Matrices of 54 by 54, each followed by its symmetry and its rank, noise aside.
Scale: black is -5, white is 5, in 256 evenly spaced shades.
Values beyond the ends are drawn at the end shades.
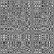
no symmetry, rank four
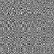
no symmetry, rank four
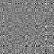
antisymmetric, rank four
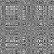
no symmetry, rank three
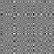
antisymmetric, rank two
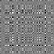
symmetric, rank two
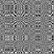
no symmetry, rank two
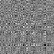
symmetric, rank four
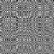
antisymmetric, rank two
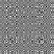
symmetric, rank three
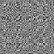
symmetric, rank four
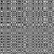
no symmetry, rank two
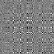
no symmetry, rank two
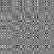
no symmetry, rank two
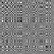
symmetric, rank two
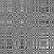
symmetric, rank two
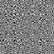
antisymmetric, rank four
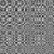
symmetric, rank two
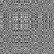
no symmetry, rank two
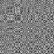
symmetric, rank four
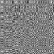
no symmetry, rank four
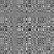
symmetric, rank three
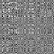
no symmetry, rank four
